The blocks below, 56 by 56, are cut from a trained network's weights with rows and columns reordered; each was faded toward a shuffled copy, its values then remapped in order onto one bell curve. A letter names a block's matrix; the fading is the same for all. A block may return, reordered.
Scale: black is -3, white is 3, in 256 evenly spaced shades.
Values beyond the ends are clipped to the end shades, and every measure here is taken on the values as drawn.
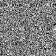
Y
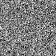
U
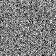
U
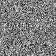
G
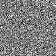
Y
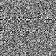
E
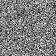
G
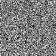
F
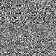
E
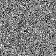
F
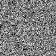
F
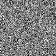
F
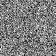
G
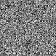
Y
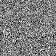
U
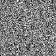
F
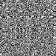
E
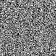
G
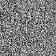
F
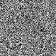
F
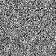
Y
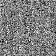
U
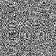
Y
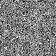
G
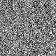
G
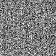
U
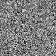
F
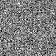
U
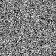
G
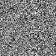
F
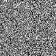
F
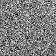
F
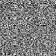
E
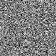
F
